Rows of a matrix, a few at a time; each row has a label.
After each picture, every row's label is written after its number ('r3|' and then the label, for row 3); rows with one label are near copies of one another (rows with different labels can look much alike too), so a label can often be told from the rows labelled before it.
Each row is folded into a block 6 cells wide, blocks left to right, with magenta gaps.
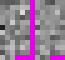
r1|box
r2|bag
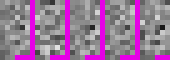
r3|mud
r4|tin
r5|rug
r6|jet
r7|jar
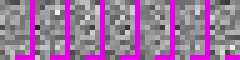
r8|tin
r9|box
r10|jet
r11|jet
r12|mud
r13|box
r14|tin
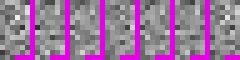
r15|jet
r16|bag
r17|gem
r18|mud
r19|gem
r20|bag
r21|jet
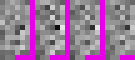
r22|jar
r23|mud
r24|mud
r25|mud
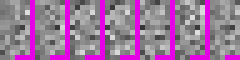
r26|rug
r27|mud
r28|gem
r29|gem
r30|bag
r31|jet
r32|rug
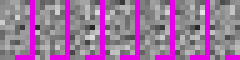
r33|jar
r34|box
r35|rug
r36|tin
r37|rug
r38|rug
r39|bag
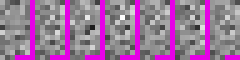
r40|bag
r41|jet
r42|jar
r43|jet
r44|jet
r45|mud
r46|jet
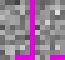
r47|tin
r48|box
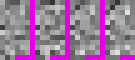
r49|bag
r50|tin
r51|gem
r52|gem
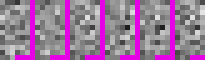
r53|tin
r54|gem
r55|jet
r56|rug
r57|jar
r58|jet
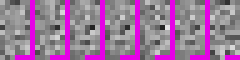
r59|bag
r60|rug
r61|jar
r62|jar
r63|mud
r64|jar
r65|tin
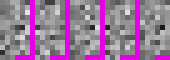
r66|rug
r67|bag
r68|mud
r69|box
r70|jar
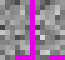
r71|bag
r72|gem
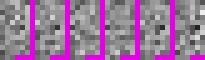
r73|jet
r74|jar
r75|gem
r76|bag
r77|jar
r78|rug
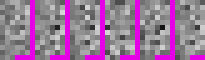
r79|jet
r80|rug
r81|mud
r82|bag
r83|jar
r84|mud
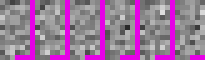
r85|tin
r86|gem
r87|tin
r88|jar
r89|box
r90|rug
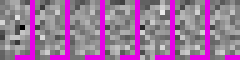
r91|jar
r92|gem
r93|gem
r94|tin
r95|box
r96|gem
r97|gem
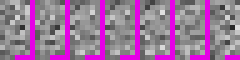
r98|jet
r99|jar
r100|gem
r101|gem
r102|gem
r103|tin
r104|mud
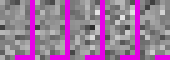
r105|bag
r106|bag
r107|rug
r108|jet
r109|gem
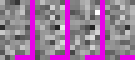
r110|bag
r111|mud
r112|rug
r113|jet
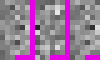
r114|mud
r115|box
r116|mud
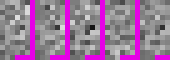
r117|jet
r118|mud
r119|jar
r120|tin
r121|jar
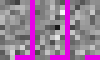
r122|tin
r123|rug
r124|gem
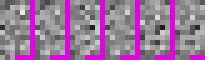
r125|box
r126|gem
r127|mud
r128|gem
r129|jar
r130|jar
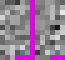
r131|tin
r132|rug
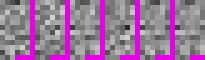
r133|tin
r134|jet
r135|bag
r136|rug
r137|bag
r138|bag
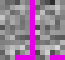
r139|tin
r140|tin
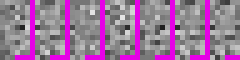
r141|mud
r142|bag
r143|box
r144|jet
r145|jar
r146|bag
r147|bag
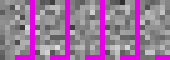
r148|mud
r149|tin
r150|box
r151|tin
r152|gem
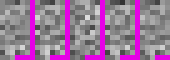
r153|tin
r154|tin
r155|jet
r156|tin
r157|tin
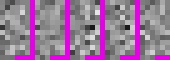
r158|gem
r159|bag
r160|rug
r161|mud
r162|gem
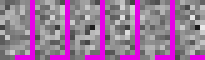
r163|gem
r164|jet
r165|jar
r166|jet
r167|tin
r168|mud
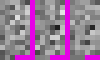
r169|jet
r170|rug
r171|jar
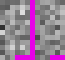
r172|box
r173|jet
